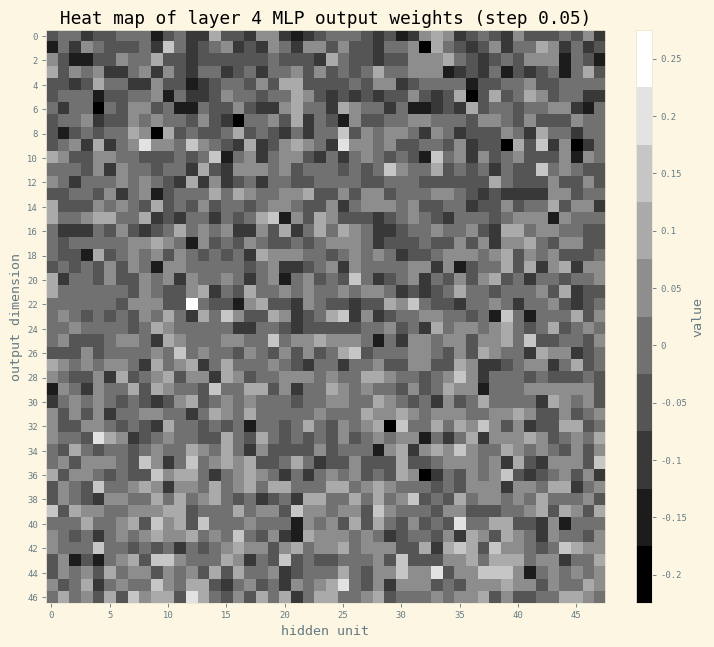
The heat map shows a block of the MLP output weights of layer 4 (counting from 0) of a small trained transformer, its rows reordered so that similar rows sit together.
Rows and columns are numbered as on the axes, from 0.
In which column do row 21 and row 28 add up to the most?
35
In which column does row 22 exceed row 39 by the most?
12
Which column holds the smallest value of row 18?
3
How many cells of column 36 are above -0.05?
26
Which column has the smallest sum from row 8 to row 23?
45
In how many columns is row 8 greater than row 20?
18
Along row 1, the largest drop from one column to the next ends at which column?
32
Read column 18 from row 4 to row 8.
0.05 -0.05 -0.1 0 0
